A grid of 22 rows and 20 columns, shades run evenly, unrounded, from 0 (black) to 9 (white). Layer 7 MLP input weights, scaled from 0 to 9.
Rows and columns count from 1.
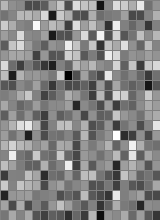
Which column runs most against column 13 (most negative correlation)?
7
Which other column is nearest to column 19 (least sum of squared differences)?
20
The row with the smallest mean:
9
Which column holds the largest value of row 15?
17
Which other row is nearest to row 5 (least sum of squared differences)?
6
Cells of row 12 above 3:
18
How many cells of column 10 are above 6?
5
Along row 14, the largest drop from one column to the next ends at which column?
16
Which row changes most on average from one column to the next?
4
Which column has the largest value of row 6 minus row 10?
14
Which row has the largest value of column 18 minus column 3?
1
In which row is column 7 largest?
3
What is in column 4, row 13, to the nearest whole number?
8
